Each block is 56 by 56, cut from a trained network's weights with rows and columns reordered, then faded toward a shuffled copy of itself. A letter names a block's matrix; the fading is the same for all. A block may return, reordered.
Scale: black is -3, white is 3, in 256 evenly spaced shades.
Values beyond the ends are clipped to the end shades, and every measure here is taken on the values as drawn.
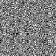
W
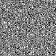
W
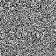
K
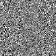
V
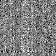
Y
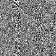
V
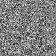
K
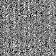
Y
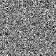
V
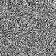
W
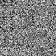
K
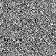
K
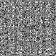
Y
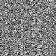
W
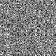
W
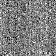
Y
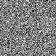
K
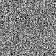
K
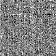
Y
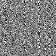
V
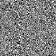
V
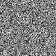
K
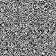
K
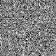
V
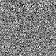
K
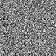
K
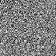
W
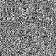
W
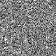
W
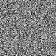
K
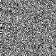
V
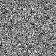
K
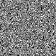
V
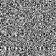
W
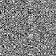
W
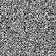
K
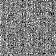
Y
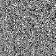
V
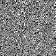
V
